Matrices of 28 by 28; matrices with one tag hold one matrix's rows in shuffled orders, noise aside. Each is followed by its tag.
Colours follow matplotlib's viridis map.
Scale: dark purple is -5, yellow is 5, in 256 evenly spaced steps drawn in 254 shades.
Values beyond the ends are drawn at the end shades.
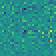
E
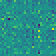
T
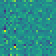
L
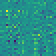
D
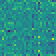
T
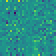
D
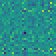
E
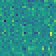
E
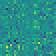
D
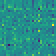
T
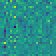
L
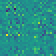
D
